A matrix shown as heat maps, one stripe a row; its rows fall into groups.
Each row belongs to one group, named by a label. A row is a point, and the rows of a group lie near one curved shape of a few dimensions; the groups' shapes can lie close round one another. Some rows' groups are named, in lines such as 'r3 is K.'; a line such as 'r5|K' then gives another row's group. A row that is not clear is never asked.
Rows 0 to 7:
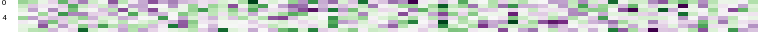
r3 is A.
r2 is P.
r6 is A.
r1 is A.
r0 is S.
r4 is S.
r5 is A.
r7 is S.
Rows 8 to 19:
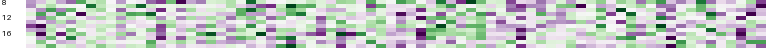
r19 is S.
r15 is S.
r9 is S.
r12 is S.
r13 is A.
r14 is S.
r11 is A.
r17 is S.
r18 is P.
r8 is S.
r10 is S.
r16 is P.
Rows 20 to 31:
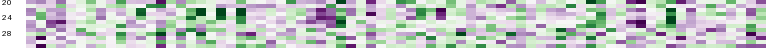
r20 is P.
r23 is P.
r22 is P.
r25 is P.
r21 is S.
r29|P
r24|P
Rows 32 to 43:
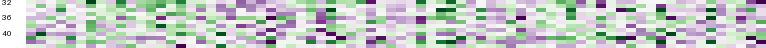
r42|S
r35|S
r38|S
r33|S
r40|P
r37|P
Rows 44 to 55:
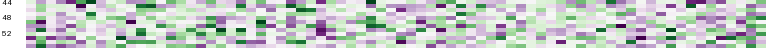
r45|A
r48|P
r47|S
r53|P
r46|A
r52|P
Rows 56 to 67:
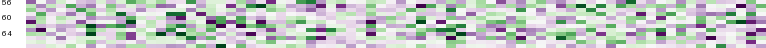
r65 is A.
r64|S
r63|S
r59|P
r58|A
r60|A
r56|A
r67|A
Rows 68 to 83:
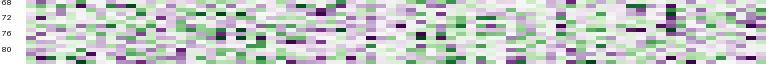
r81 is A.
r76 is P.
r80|A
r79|S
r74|A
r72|P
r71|P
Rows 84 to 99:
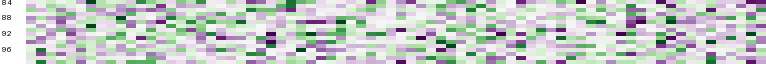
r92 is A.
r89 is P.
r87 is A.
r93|P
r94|S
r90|S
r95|A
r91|A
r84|S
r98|S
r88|P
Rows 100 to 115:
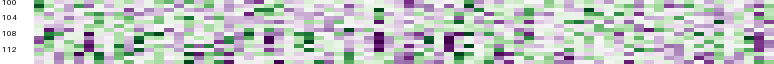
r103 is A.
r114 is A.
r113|A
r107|P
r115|A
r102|S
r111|A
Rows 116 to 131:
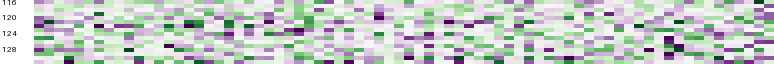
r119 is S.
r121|P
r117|S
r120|P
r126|S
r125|S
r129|S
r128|P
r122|A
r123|S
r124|P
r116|A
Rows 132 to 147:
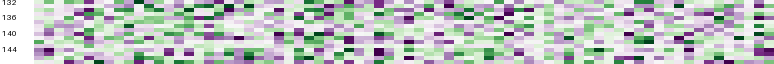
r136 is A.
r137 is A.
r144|P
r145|P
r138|P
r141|P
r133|P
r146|A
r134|A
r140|A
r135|A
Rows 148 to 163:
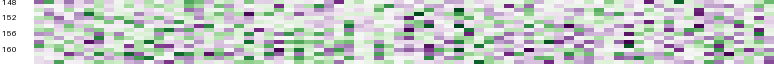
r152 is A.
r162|A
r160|S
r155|S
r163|S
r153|P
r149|A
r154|A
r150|A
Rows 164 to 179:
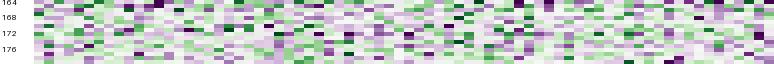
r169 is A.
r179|S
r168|A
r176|A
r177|P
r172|A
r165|A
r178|P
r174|S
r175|A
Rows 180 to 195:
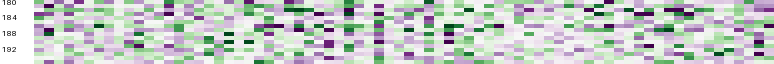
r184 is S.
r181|P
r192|A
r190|P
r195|S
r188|P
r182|S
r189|A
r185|P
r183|P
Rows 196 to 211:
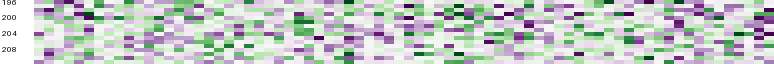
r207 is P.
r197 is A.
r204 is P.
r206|A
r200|A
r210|P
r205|A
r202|S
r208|S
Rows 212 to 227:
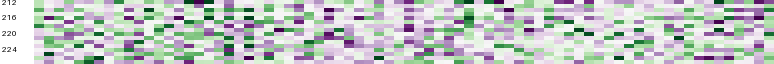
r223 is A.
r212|A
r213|S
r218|S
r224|P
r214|P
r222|P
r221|P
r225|P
